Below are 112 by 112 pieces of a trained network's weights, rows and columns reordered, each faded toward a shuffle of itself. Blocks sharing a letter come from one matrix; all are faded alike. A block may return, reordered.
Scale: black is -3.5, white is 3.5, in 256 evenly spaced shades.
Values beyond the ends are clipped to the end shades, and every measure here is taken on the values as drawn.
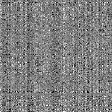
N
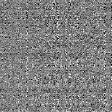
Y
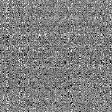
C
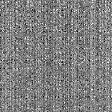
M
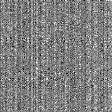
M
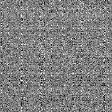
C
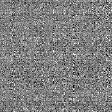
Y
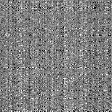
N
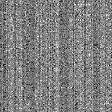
M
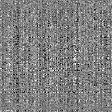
N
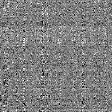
C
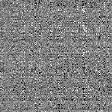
C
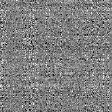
C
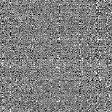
C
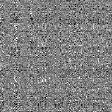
Y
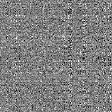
Y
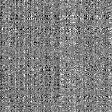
N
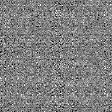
Y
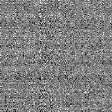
C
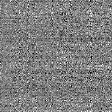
Y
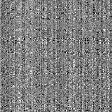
M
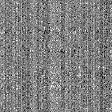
M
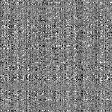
N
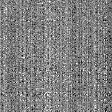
M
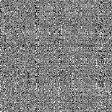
Y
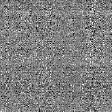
C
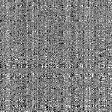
N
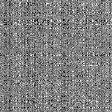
N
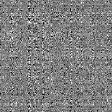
C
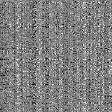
N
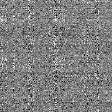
C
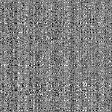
N
